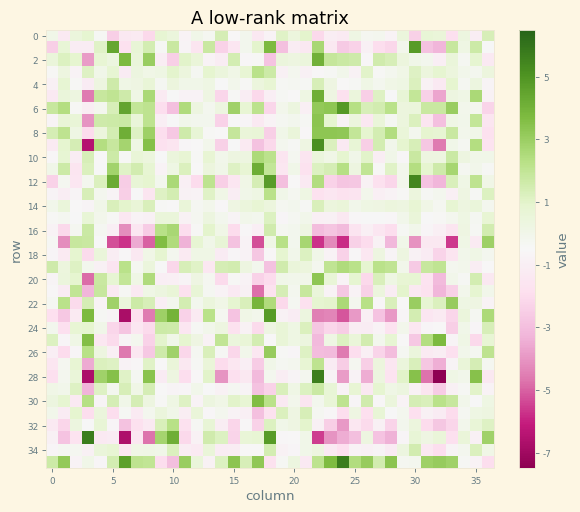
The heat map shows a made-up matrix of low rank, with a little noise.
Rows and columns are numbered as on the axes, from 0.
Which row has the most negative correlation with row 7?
25
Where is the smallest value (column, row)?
32, 28
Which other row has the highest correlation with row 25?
0
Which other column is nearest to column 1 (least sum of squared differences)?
7
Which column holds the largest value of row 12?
30
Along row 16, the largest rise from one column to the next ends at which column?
9
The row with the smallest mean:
17
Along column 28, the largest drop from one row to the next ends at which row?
23
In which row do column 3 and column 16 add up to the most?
33
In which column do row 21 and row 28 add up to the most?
22
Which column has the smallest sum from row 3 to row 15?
3
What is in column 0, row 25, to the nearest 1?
1
